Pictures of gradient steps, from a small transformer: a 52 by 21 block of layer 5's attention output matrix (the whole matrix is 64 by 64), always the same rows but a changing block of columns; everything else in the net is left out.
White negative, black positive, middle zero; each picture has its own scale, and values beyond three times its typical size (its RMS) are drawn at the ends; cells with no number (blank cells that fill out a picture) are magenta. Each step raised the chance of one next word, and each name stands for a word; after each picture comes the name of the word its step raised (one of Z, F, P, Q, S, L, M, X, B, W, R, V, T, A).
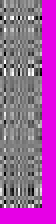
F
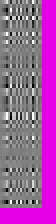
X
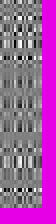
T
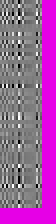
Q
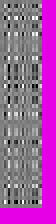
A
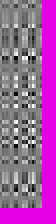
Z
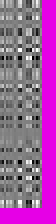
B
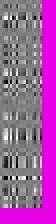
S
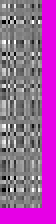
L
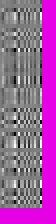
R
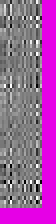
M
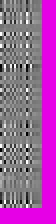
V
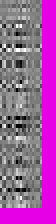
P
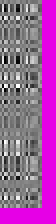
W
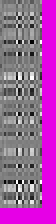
M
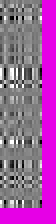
A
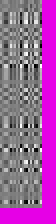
V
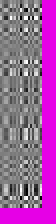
F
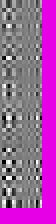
B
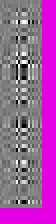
V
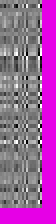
Z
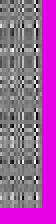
P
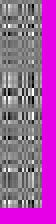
X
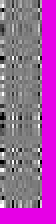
B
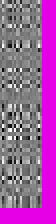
P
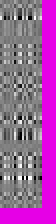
S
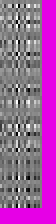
L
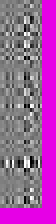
T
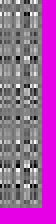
Q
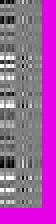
T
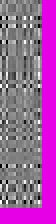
M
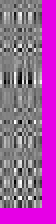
R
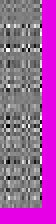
P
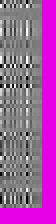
W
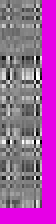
A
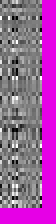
F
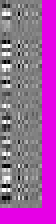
Q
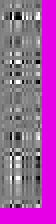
S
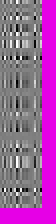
T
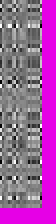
P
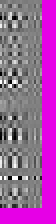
S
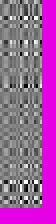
M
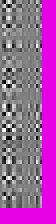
P
